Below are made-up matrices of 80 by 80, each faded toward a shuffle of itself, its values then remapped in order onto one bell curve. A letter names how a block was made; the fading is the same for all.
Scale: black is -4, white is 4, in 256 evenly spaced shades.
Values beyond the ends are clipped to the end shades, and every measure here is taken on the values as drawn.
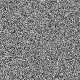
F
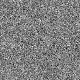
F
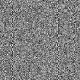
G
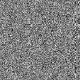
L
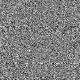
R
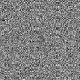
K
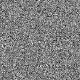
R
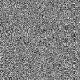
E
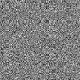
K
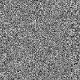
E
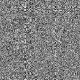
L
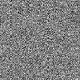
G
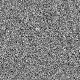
F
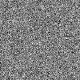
R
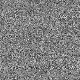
R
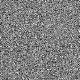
R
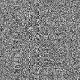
G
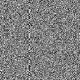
G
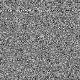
R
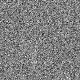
F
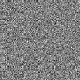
K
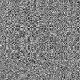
K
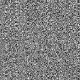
G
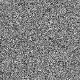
R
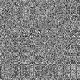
K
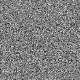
R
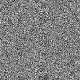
E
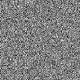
E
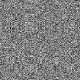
K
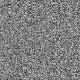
L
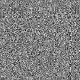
L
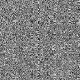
L
